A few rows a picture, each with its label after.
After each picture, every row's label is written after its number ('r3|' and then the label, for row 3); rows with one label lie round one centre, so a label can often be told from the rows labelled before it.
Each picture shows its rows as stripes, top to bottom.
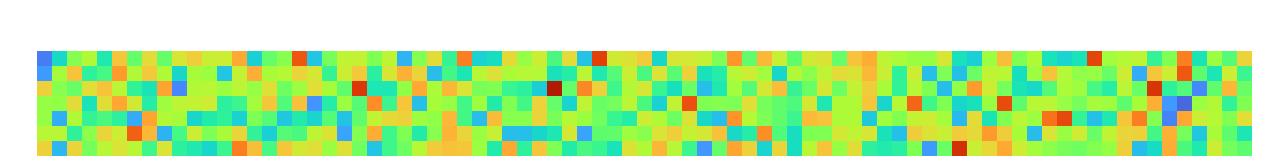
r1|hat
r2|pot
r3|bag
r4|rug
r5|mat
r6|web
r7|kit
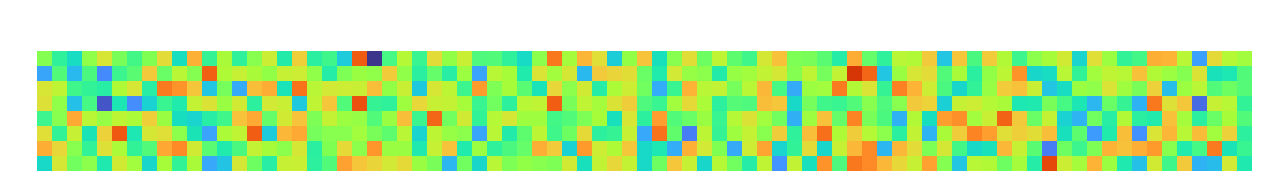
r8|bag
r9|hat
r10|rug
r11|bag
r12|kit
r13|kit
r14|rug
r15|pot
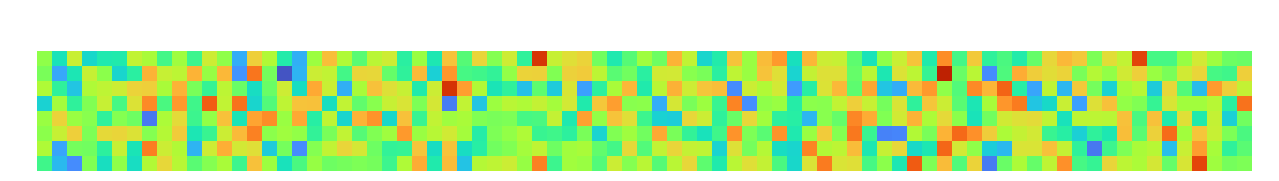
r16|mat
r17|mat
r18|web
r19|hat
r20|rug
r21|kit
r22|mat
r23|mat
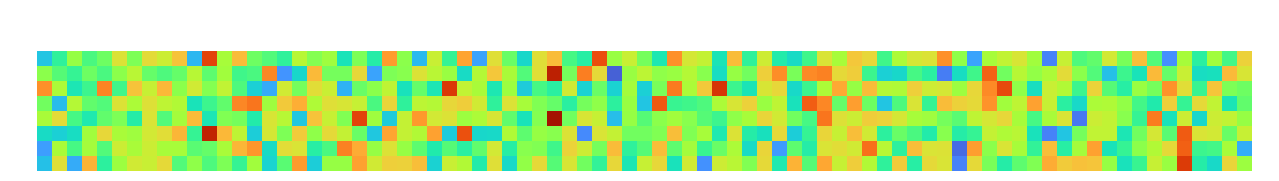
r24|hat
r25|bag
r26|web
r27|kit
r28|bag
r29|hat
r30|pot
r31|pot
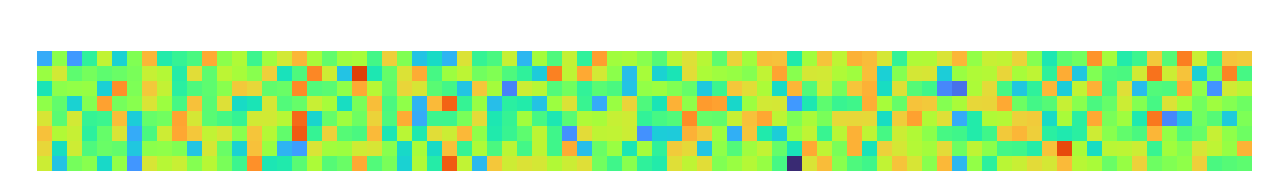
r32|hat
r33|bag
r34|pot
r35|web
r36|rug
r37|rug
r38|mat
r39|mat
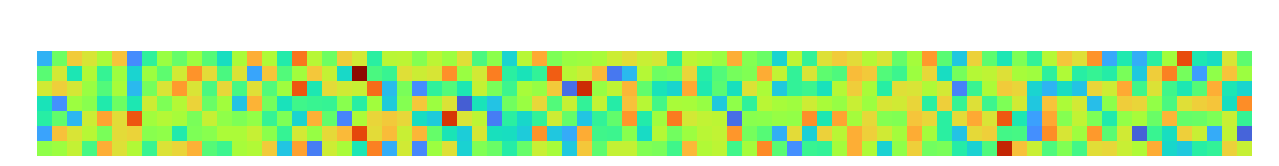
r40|pot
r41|bag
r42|rug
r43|mat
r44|web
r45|pot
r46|rug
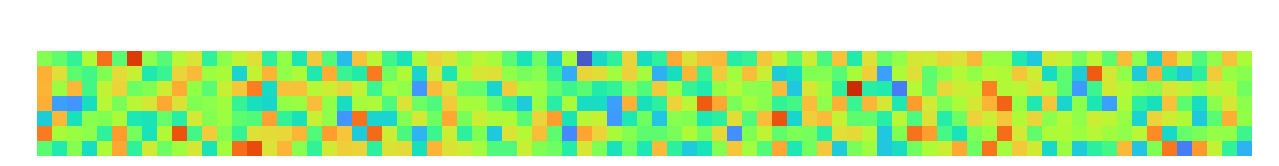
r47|web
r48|rug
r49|kit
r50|web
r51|bag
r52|rug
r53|kit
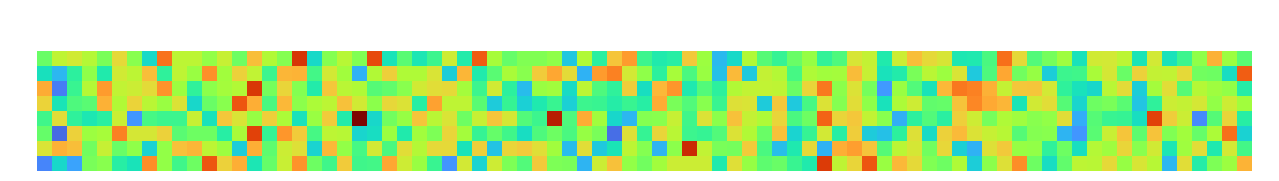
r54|rug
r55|hat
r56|kit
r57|kit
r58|bag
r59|kit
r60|rug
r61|hat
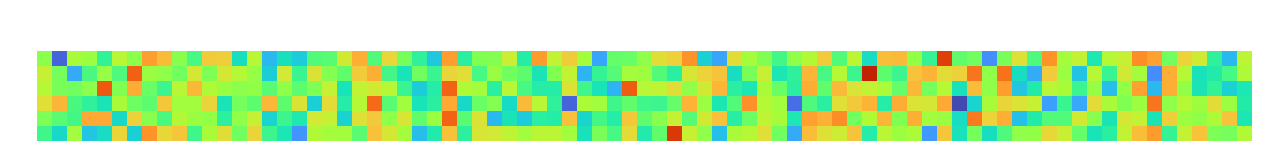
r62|mat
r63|web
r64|web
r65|rug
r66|web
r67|mat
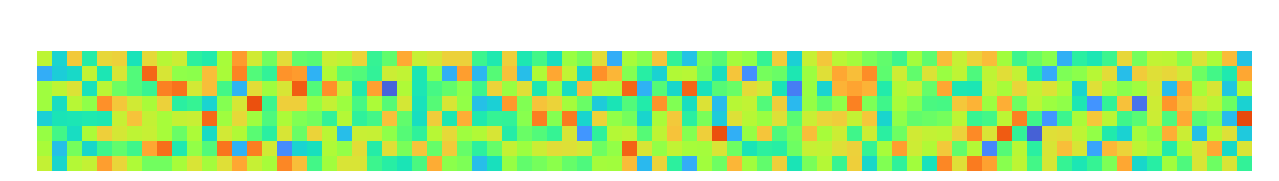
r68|kit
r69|hat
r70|rug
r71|kit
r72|hat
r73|web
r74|mat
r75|kit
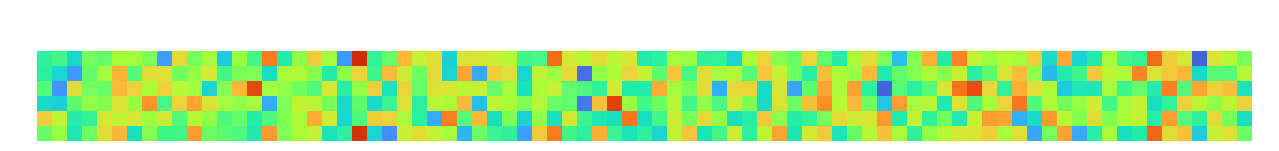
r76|bag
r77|hat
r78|kit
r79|hat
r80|web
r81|bag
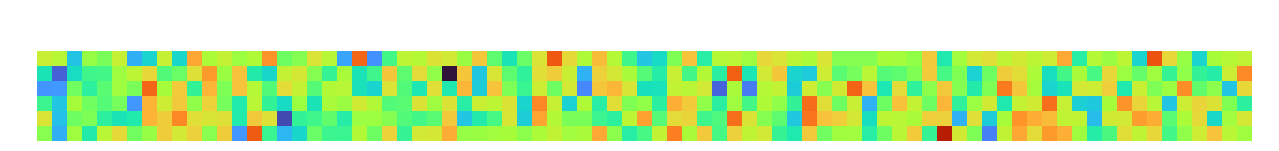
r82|bag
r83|hat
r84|hat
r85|mat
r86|mat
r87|mat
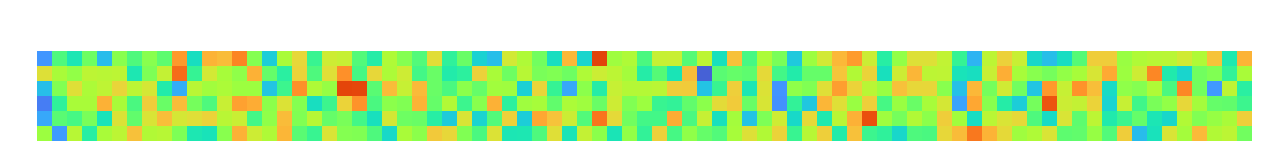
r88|hat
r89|rug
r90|pot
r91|pot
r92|hat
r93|kit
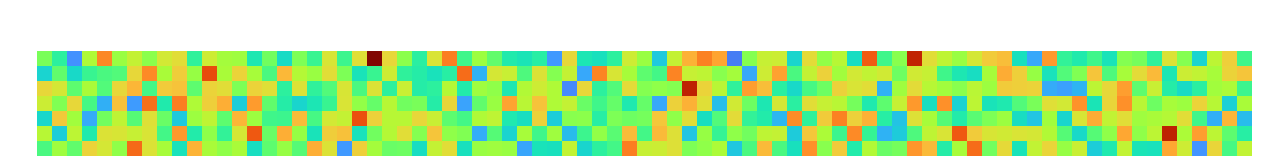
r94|web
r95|hat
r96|rug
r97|mat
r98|pot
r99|kit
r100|web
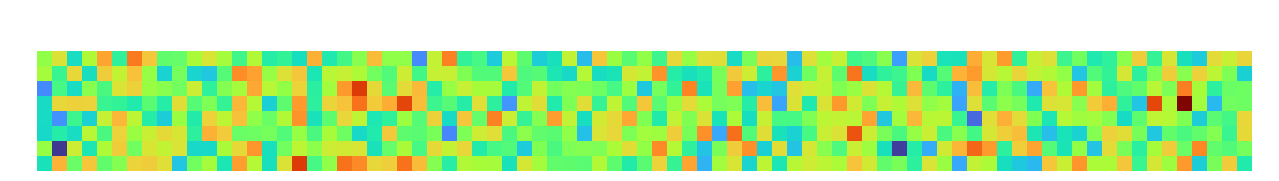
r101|web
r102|kit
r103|pot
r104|pot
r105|hat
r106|hat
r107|kit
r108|pot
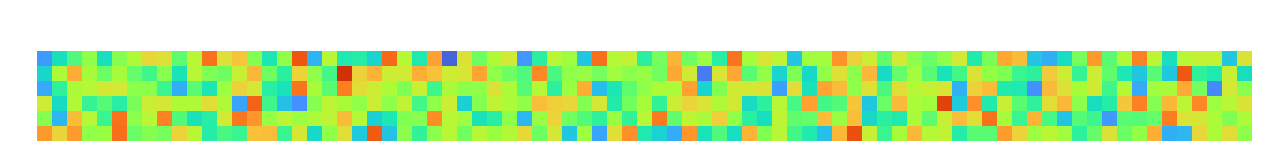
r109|hat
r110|pot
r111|pot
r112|mat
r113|kit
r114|rug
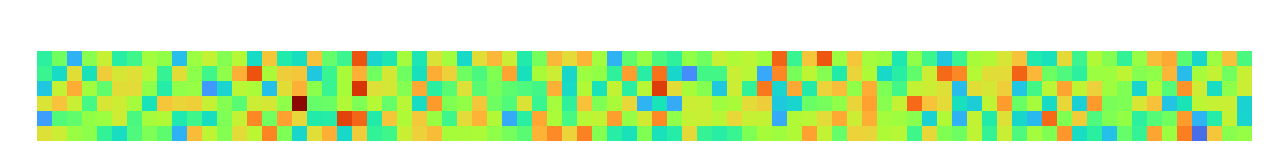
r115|bag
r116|kit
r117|pot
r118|rug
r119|pot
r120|bag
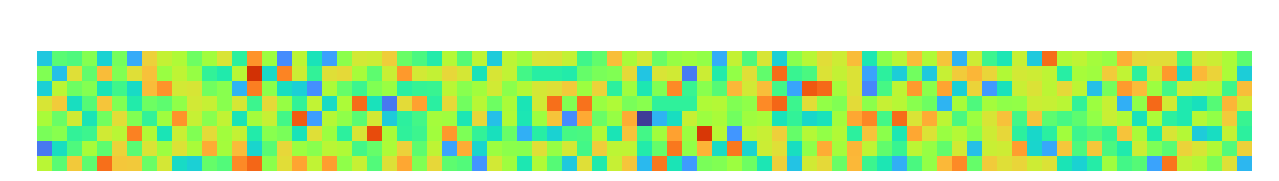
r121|mat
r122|kit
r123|mat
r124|bag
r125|rug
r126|web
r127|hat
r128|kit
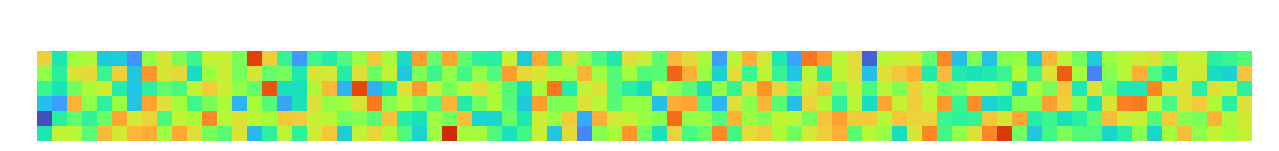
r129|mat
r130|mat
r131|bag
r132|mat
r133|hat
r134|web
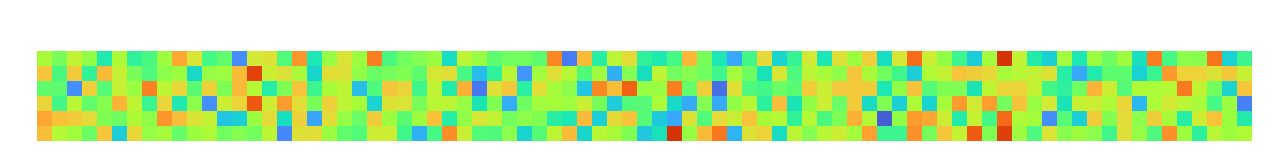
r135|rug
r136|kit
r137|hat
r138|kit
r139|rug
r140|web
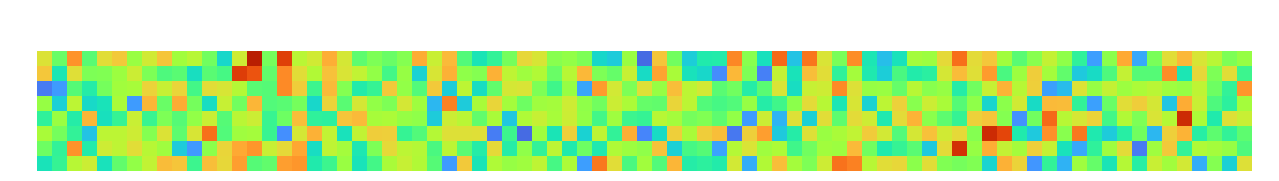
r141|kit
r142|kit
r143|hat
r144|mat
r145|pot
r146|web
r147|kit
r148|hat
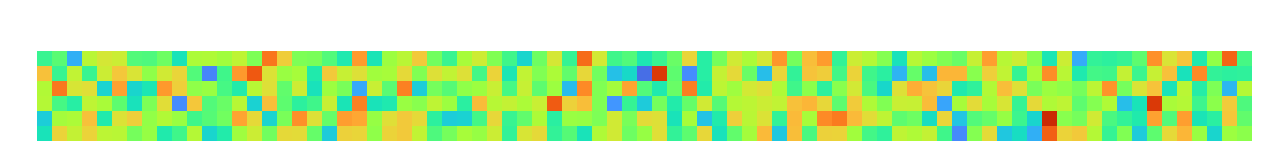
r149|bag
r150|kit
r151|rug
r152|bag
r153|pot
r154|pot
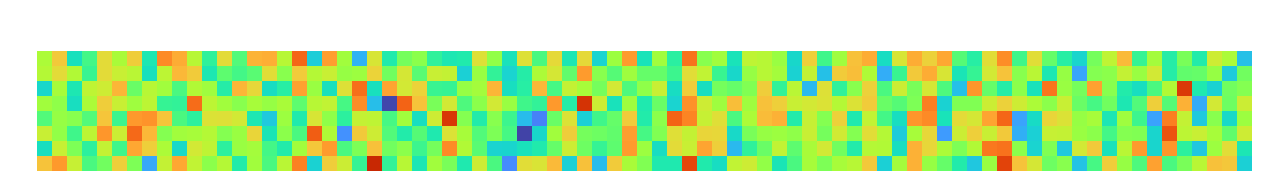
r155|rug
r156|rug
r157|pot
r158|bag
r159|web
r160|web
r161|web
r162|rug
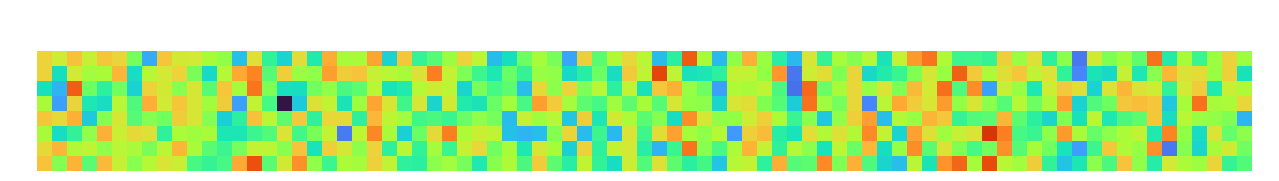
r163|rug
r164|kit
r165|mat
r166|mat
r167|rug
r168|web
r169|rug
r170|kit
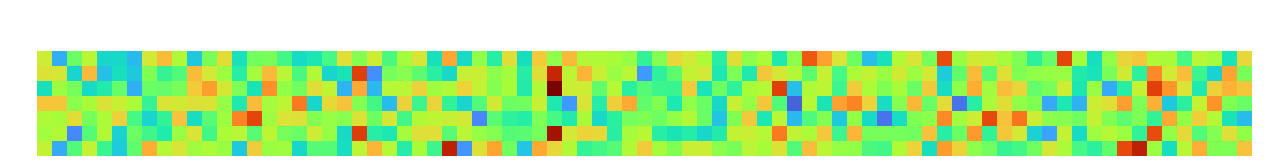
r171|mat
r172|bag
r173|bag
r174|rug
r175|kit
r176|bag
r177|mat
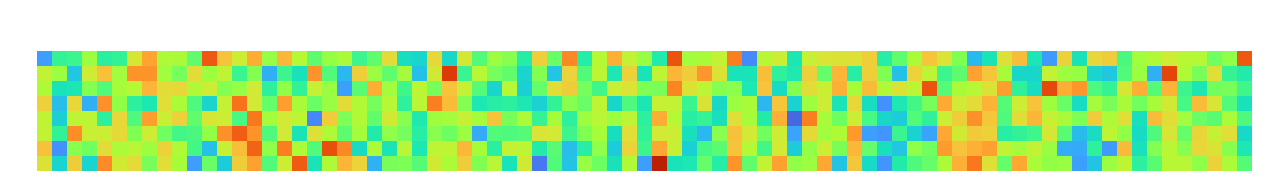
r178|hat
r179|web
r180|web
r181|kit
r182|kit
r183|kit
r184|kit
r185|kit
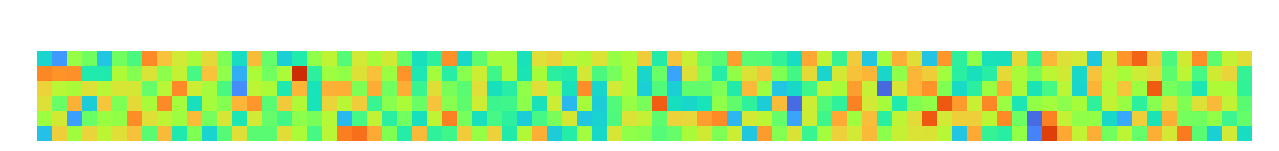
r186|mat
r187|rug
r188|rug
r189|kit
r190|web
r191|pot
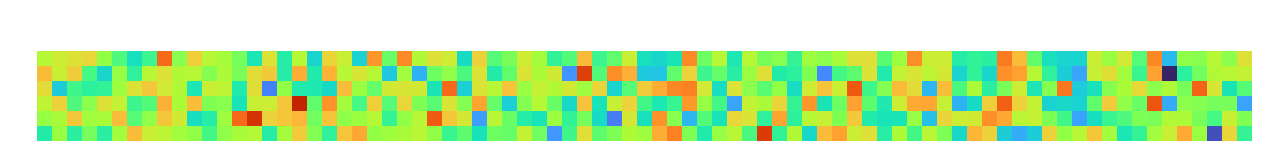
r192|rug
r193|rug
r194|mat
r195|rug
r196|kit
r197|pot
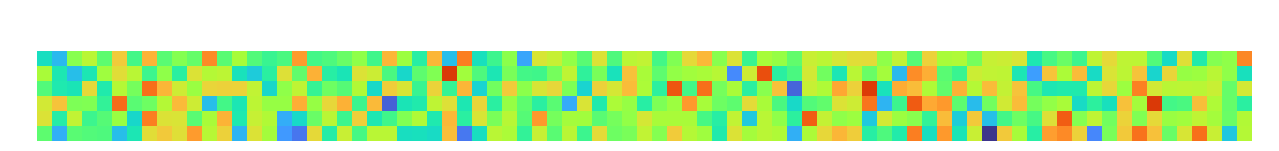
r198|hat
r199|web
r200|hat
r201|rug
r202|mat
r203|mat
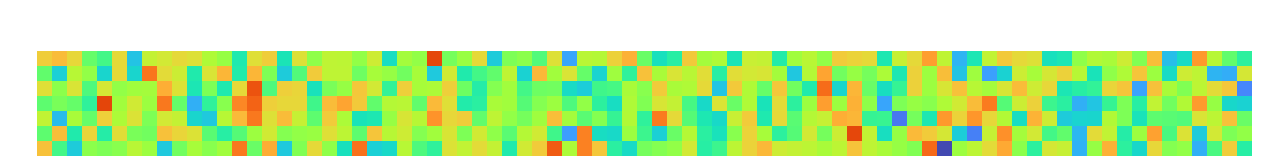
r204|rug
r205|mat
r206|kit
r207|kit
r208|kit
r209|rug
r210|bag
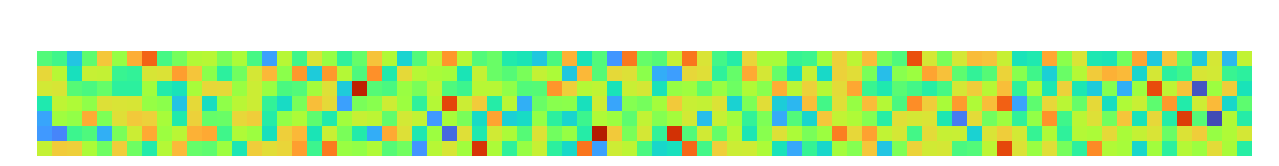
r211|web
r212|rug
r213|bag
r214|web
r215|pot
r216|hat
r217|rug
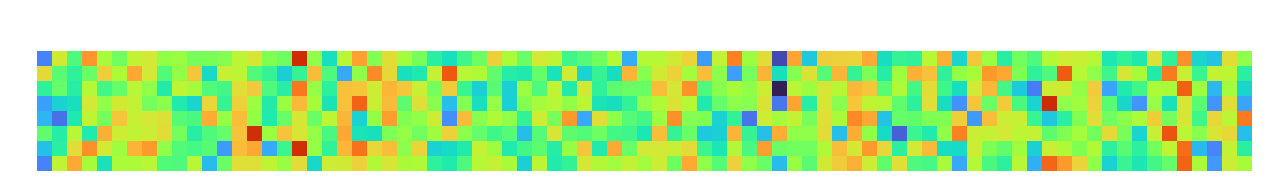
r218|pot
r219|web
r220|pot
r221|pot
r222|hat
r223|kit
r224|pot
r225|pot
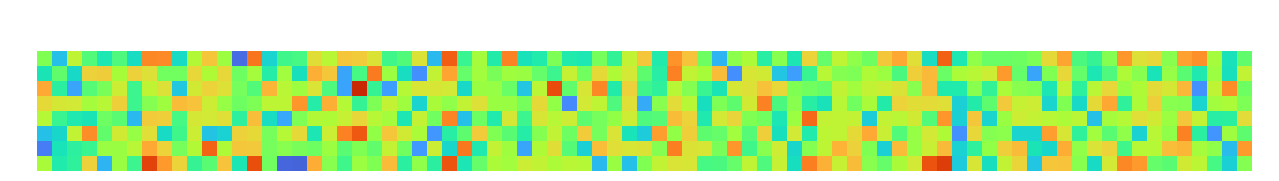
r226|mat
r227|web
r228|bag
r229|rug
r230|mat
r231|pot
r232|hat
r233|mat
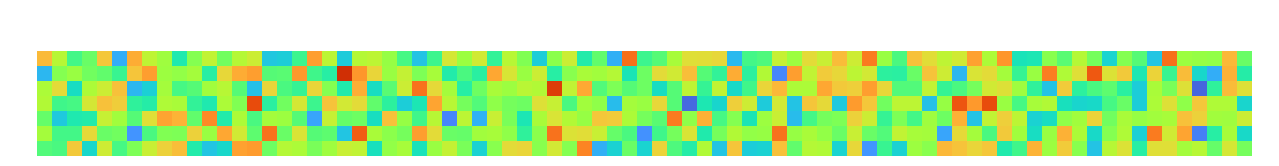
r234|web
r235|pot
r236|bag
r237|kit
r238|hat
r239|bag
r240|kit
